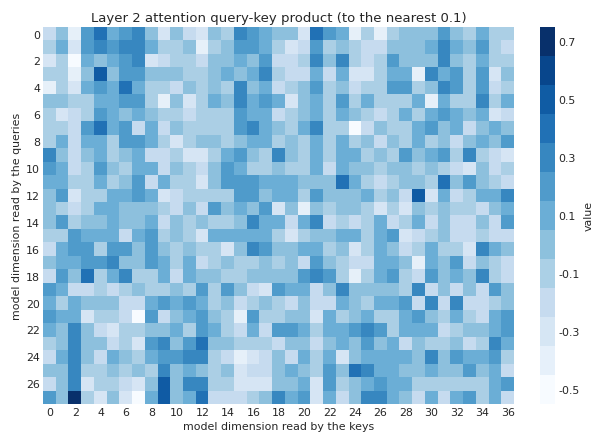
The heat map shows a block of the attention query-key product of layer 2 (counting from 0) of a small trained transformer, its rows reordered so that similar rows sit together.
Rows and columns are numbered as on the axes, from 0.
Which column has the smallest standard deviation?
13
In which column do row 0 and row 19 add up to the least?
2
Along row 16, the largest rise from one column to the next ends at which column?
34
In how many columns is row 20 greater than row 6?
18
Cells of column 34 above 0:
12
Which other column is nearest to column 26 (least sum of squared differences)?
20
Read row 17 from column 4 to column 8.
0.2 0.3 0 0 0.2
